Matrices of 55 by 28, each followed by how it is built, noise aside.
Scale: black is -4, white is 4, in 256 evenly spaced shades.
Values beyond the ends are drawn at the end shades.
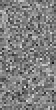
noise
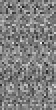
repeating columns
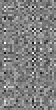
low rank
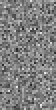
noise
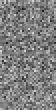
repeating columns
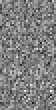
repeating columns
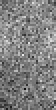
smooth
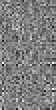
low rank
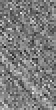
Toeplitz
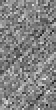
Hankel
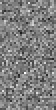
repeating columns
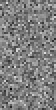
noise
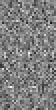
repeating columns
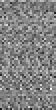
repeating columns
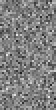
noise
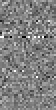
uneven rows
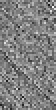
Toeplitz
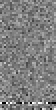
uneven rows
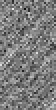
Hankel
